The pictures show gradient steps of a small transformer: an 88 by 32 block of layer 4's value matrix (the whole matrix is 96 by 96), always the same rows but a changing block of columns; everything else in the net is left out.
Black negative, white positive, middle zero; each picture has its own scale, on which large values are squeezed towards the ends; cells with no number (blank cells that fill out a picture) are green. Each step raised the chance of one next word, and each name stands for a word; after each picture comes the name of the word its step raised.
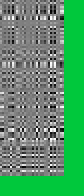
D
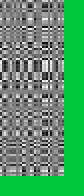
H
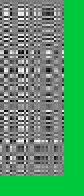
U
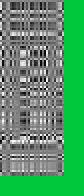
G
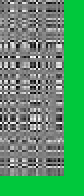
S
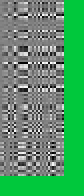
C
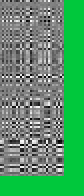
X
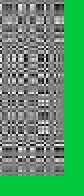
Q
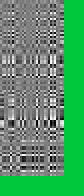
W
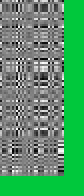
H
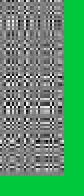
X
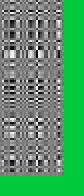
S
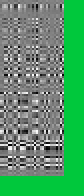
Q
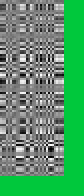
Q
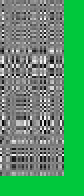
W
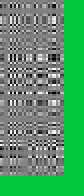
Q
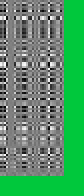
D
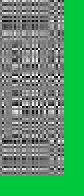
X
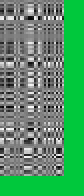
D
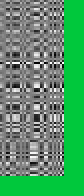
C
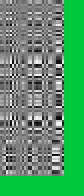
W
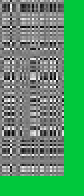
H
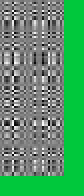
W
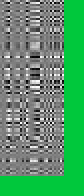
S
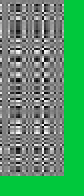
Q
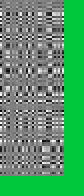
U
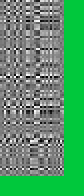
X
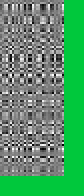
Q
